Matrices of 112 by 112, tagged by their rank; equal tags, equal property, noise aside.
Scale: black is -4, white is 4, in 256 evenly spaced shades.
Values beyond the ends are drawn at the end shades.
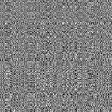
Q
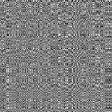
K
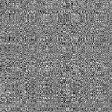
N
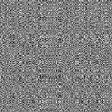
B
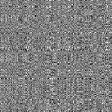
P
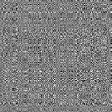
Q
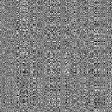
B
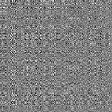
N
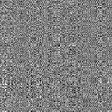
P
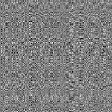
N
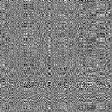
B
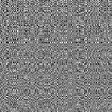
B
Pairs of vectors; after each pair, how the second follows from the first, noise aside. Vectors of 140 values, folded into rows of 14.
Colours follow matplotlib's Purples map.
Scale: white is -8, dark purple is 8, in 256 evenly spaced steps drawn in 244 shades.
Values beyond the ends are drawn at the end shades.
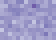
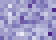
reversed, negated, scaled up.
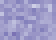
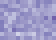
wrapped around.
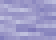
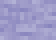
negated, shrunk.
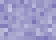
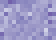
reversed.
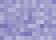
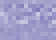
wrapped around, negated, partly zeroed.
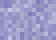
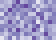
negated, scaled up.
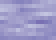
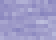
negated, shrunk.
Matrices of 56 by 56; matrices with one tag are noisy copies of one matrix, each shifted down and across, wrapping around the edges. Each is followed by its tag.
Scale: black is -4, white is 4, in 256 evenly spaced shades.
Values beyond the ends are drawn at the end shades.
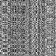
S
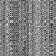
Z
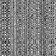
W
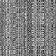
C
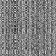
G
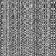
W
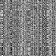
C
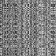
S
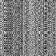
Z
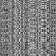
S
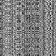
S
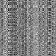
Z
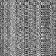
Z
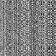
W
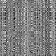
C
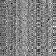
Z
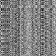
Z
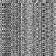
Z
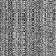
C
